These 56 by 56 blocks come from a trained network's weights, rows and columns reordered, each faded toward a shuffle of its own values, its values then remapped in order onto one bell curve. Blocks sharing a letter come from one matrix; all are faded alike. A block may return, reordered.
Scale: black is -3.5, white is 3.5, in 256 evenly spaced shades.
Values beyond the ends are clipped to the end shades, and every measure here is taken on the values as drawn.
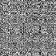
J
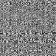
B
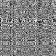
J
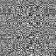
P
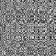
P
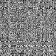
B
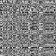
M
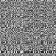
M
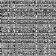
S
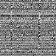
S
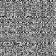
B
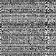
S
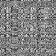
J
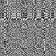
M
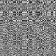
M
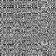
M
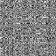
B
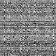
S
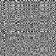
M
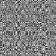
P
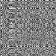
M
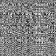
J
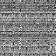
S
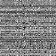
S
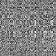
P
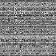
S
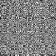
J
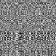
M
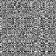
M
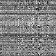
S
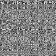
B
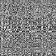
B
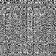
B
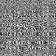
B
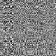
P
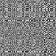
M
